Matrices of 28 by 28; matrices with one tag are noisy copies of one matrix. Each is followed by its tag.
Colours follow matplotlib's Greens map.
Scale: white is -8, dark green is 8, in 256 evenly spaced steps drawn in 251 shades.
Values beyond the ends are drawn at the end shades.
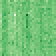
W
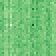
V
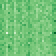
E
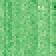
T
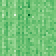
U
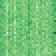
E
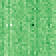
V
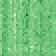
W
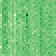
W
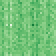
V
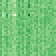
U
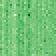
U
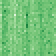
W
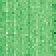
E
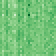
U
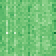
E
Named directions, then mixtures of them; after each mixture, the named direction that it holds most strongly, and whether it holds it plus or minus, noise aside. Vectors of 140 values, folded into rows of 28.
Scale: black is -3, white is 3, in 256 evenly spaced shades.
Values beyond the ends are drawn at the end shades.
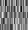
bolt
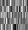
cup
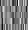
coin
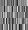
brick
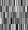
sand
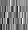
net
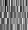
bolt, plus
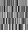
brick, plus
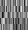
bolt, minus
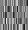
brick, minus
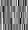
coin, minus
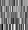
sand, plus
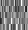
sand, minus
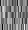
coin, plus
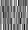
coin, minus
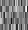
sand, plus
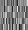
brick, plus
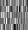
cup, plus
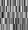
bolt, minus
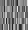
brick, plus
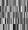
bolt, minus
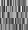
bolt, minus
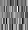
brick, plus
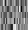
cup, minus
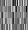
coin, plus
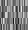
bolt, minus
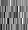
net, plus
